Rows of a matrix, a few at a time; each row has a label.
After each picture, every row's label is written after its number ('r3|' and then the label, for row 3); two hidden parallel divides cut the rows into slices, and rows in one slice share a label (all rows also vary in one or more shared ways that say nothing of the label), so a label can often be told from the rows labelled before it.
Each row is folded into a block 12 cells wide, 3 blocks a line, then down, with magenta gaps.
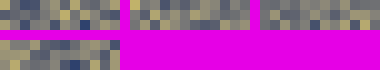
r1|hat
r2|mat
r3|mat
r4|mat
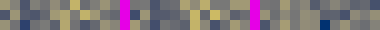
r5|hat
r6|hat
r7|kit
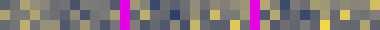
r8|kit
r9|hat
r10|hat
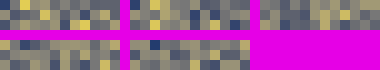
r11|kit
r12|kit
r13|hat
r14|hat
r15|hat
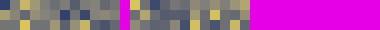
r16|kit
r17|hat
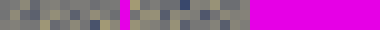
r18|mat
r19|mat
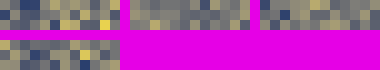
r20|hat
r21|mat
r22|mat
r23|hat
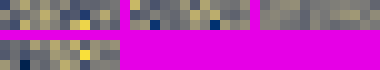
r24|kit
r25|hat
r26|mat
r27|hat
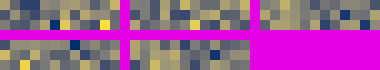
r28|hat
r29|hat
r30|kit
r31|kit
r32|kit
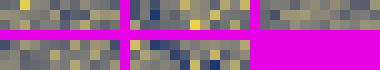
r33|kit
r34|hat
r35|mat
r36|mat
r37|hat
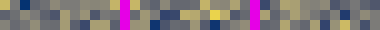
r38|hat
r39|hat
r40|kit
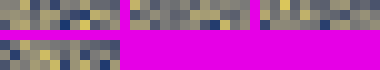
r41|kit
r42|hat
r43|kit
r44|kit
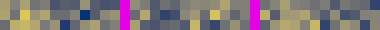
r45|kit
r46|hat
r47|kit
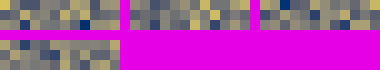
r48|hat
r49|hat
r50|hat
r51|hat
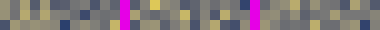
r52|kit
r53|kit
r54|mat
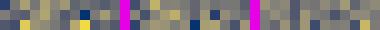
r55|kit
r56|kit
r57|mat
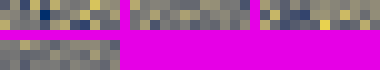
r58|hat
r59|mat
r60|hat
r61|mat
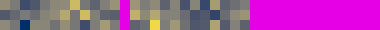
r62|hat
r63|kit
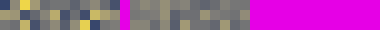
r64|kit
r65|mat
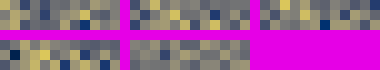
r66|hat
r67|kit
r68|kit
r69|kit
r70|mat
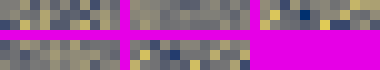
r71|kit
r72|mat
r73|hat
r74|mat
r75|hat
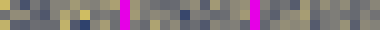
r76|hat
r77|mat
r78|mat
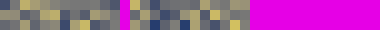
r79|kit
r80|hat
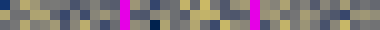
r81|kit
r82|hat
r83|kit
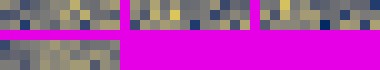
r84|hat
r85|kit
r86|kit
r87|mat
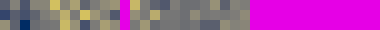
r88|hat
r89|mat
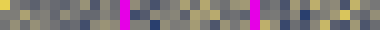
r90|mat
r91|hat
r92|hat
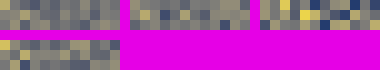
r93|mat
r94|mat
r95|kit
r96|mat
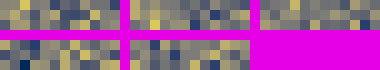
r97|kit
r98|kit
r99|mat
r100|hat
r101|hat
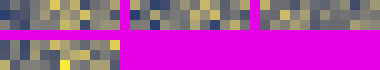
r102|hat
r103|hat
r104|mat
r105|hat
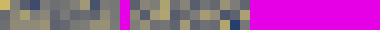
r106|mat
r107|mat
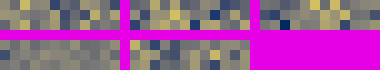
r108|kit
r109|kit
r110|hat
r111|mat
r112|hat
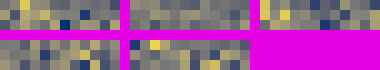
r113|kit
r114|mat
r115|kit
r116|hat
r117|kit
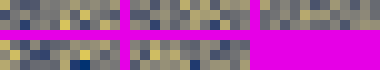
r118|hat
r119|hat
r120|mat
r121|hat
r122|kit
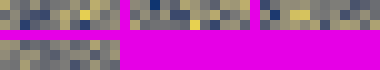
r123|hat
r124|hat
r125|kit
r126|mat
